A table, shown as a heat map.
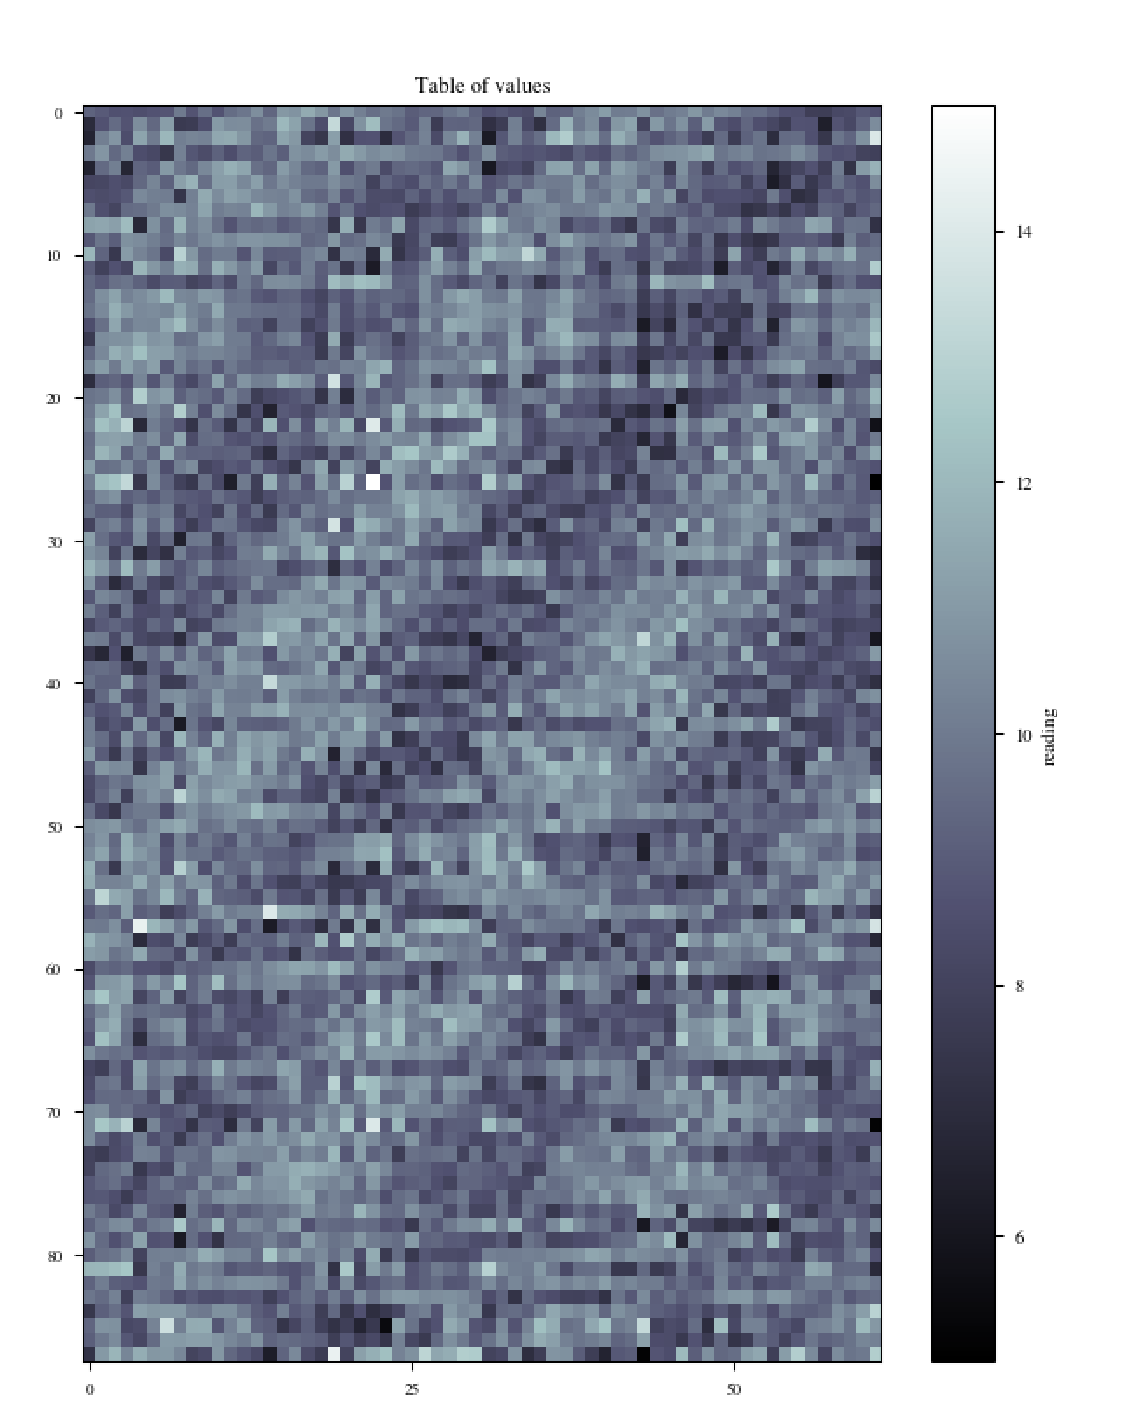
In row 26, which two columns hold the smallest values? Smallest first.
61, 11
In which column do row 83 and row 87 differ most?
43
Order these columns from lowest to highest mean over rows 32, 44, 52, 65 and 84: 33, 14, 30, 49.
49, 14, 30, 33
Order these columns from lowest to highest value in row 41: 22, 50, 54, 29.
54, 50, 22, 29
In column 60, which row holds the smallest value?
31
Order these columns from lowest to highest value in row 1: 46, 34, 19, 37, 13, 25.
34, 25, 13, 46, 37, 19
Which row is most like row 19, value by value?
1
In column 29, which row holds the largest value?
87
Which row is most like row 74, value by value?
60
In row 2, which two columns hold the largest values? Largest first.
61, 37
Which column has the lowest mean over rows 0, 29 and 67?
57
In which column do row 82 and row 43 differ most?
7
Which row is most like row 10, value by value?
53
